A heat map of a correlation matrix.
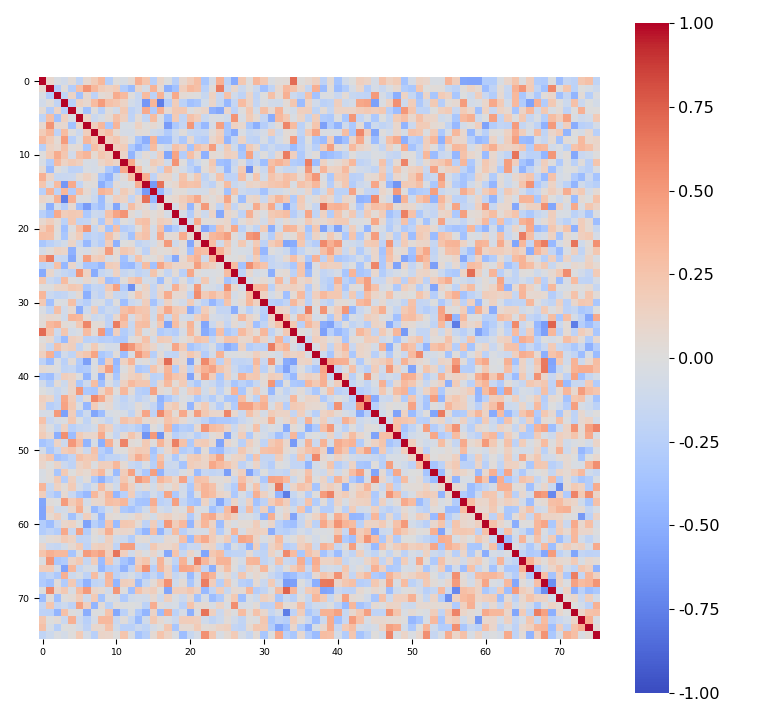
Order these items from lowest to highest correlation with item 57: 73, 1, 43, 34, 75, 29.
29, 34, 73, 1, 43, 75
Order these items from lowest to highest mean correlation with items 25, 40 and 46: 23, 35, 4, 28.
23, 35, 4, 28
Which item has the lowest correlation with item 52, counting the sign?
36
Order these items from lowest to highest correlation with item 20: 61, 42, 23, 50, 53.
23, 50, 61, 53, 42
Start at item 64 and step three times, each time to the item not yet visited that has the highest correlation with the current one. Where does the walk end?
69
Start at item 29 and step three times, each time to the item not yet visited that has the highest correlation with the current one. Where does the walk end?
1
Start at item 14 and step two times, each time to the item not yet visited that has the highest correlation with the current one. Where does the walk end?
45
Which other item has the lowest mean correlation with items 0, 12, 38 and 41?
58
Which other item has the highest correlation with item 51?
37
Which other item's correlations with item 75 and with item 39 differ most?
32
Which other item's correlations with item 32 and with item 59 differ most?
55
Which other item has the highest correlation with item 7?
43
